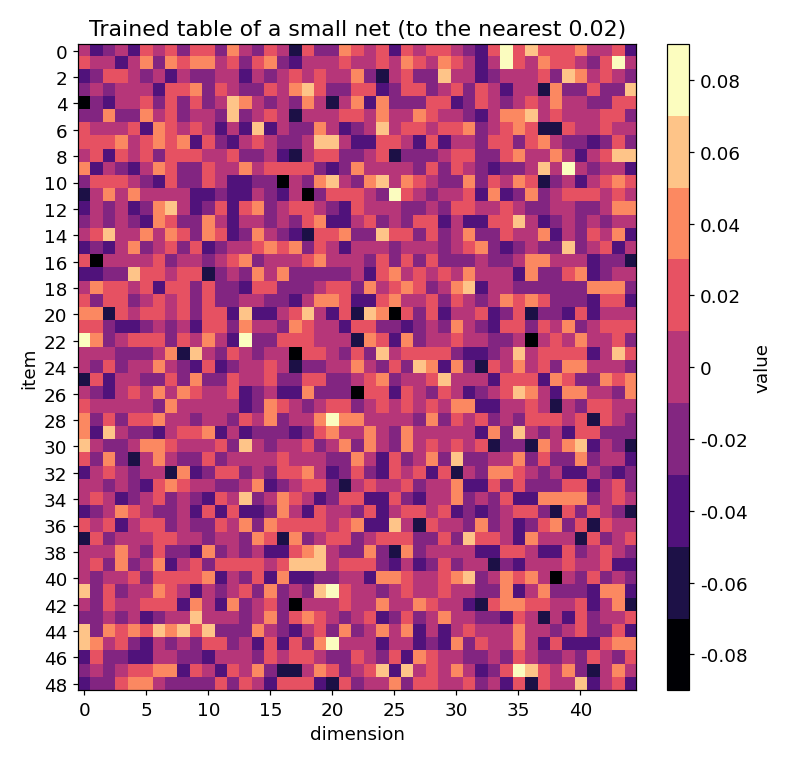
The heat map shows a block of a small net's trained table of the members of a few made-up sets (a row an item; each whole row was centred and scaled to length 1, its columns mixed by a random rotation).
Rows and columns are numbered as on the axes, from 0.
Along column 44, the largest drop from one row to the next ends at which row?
9
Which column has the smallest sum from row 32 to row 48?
41
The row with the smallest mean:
35
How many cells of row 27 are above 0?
14
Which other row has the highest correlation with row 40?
6
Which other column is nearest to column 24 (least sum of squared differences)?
7
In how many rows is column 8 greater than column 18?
17
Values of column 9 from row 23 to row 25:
0.06 -0.04 0.04
